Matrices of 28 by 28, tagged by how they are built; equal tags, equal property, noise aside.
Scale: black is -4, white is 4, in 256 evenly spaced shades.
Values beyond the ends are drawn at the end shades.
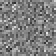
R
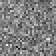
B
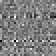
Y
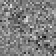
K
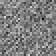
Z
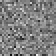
Y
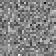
R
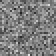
B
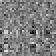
Y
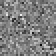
K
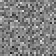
R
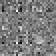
Y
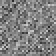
Z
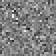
K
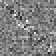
K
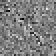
K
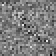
K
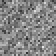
Z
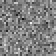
B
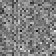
R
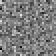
R
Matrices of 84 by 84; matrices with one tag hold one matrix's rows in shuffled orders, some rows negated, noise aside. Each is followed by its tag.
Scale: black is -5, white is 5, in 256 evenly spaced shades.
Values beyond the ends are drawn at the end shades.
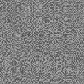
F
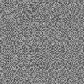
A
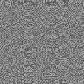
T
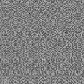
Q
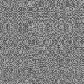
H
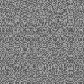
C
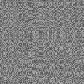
H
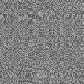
H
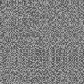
A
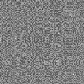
F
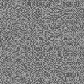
F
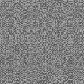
C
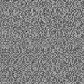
Q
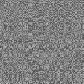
H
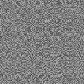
F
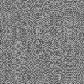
F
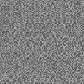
Q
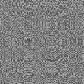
T
